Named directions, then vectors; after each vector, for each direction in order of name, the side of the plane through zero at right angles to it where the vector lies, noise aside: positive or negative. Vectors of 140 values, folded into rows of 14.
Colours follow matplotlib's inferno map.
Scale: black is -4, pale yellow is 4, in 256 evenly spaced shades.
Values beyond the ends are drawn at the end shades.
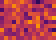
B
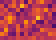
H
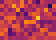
positive, positive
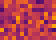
positive, negative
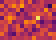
positive, positive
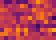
negative, positive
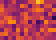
negative, positive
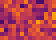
positive, negative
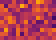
negative, positive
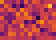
negative, negative
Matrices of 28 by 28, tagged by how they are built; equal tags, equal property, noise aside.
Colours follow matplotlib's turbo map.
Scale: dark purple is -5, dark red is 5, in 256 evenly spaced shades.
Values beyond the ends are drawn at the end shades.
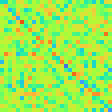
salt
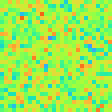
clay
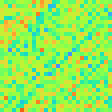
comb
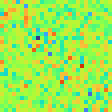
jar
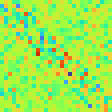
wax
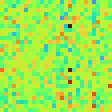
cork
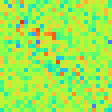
jar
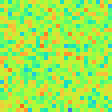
clay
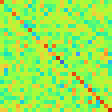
salt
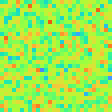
clay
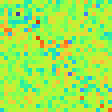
jar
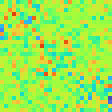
jar
